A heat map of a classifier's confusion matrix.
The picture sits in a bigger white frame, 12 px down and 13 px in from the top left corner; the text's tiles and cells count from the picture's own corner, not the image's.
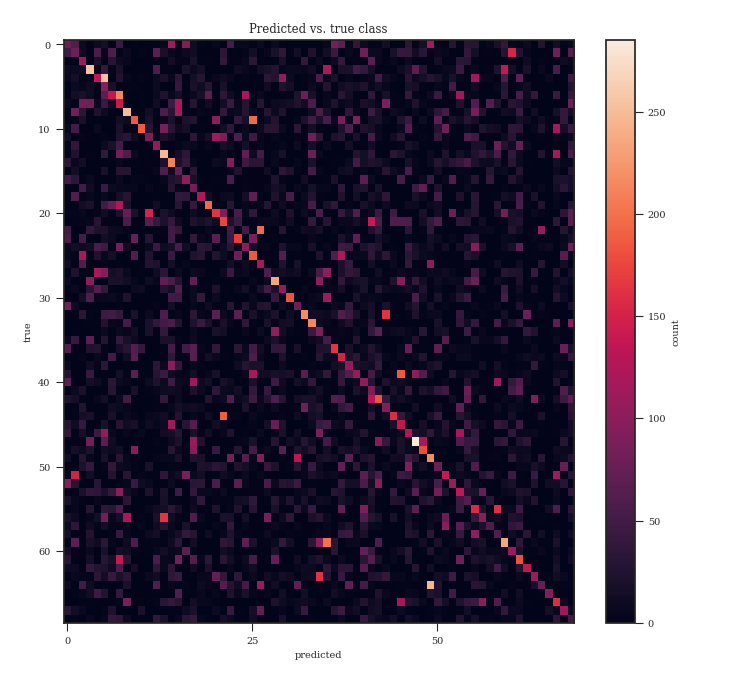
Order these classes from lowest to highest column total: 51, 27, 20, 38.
27, 51, 20, 38
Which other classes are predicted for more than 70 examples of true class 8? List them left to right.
1, 15, 55
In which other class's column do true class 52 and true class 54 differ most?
42
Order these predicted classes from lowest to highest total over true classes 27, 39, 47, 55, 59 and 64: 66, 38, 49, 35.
66, 38, 49, 35
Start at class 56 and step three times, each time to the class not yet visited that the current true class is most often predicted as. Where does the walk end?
45
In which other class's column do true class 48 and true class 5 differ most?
9
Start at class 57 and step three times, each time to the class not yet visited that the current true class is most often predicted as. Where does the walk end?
60
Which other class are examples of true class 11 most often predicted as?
20
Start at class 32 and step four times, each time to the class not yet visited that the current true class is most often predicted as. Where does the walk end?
15
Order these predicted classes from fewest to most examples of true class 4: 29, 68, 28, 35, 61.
35, 28, 68, 61, 29
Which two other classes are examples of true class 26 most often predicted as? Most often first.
49, 2
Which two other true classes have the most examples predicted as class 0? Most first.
52, 31
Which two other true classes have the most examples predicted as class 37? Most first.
25, 9
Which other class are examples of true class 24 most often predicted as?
55
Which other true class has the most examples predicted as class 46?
50
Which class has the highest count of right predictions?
47
